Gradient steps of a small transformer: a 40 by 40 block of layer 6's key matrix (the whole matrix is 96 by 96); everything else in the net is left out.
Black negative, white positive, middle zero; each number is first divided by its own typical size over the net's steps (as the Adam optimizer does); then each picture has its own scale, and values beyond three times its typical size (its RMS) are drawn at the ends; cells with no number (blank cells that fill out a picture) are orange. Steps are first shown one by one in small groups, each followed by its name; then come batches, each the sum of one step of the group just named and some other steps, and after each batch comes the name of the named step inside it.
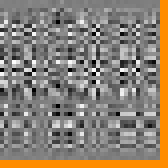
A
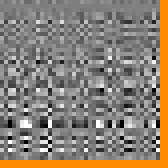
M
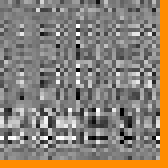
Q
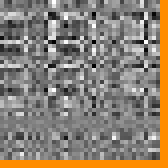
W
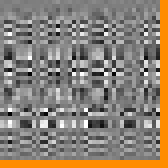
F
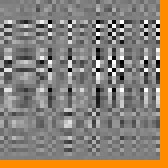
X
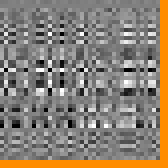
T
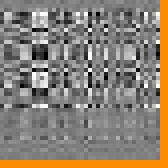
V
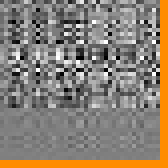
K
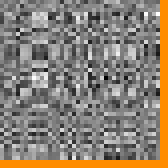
V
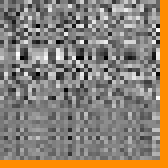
K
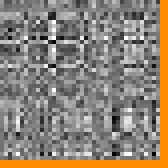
W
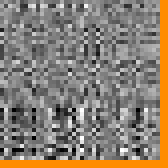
A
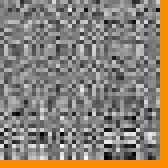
X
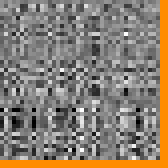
T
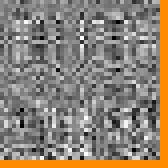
Q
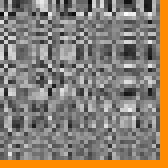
T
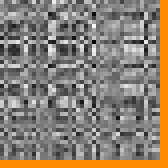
W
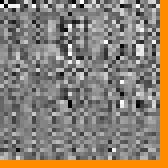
K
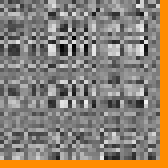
W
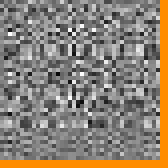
F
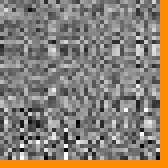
W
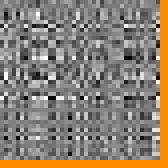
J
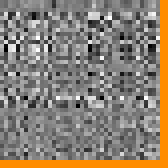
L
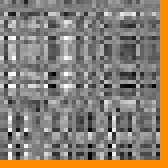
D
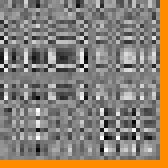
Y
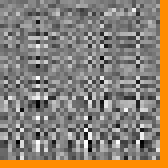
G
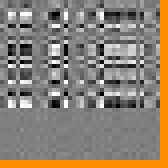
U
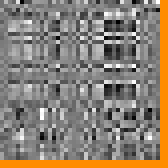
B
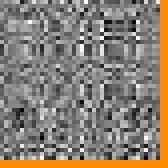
B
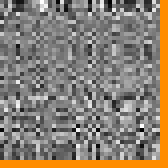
G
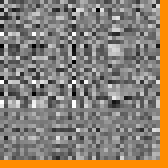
J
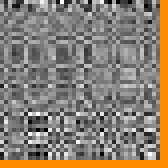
Y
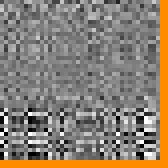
L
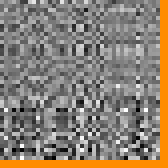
G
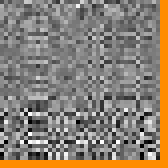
G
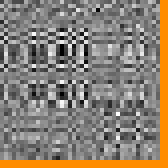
Y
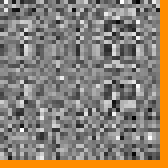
B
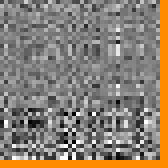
J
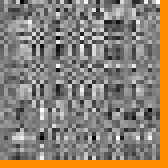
B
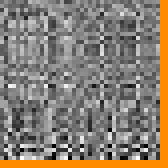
D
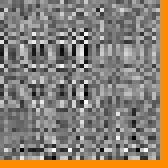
Y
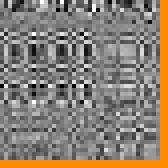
Y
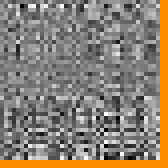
L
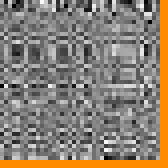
Y
